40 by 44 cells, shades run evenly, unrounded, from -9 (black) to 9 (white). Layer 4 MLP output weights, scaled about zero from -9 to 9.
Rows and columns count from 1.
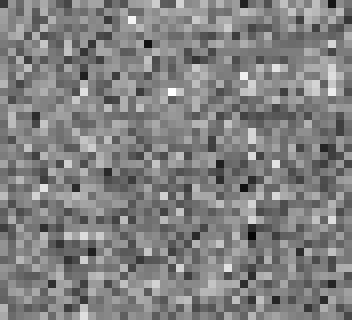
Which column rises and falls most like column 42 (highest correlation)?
31
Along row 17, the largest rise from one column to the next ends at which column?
32
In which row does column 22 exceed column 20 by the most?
12
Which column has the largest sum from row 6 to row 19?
42
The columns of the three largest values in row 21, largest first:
35, 9, 20
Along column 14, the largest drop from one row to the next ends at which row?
22
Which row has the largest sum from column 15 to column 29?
36
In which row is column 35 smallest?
38
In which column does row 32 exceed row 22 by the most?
14
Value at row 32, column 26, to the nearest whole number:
1
